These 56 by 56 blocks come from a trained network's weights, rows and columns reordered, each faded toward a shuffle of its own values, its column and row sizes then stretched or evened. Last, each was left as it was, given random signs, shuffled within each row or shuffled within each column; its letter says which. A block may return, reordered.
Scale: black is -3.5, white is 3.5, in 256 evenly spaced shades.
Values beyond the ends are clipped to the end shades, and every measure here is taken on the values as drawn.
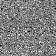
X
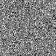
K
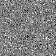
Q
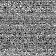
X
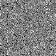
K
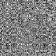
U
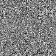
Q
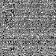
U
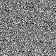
X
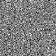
U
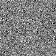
X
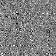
Q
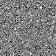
Q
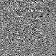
U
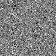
K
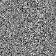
K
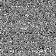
X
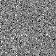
K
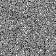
K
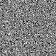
X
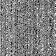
K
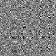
U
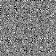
Q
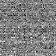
U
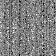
K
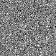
K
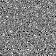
X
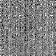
U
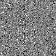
K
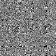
Q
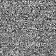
X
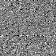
X
